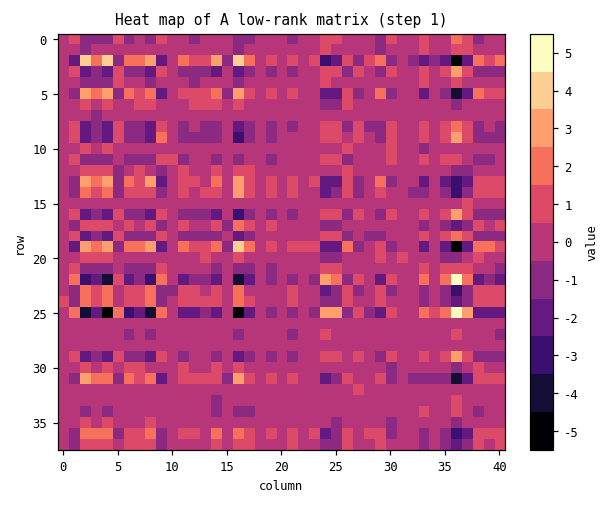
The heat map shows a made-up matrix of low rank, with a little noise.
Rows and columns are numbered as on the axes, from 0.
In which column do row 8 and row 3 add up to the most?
36
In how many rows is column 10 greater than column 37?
12
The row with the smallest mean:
25
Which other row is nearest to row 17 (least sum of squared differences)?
37
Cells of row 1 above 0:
4
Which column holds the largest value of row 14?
16
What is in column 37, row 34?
0
